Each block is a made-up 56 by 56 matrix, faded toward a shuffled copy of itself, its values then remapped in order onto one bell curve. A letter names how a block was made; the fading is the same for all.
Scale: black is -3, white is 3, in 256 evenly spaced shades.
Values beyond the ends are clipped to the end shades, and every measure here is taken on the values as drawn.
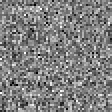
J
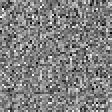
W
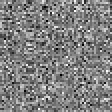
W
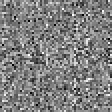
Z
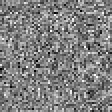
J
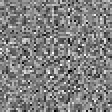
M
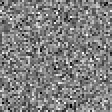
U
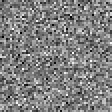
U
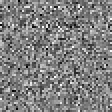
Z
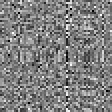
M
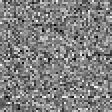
Z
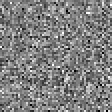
W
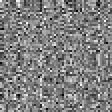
M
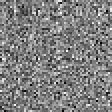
J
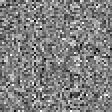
W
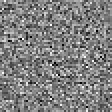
J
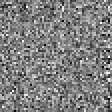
Z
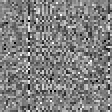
M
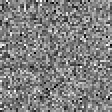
U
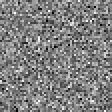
U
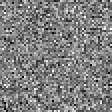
J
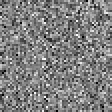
U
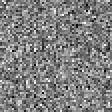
J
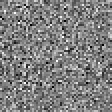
J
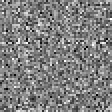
Z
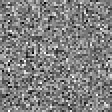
U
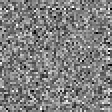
Z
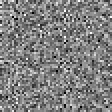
W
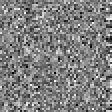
W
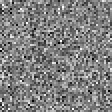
J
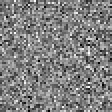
U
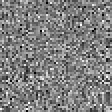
W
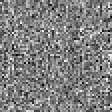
W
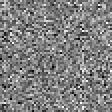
W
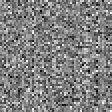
W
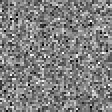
U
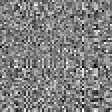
M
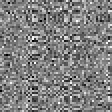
M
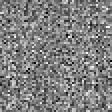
W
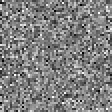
U
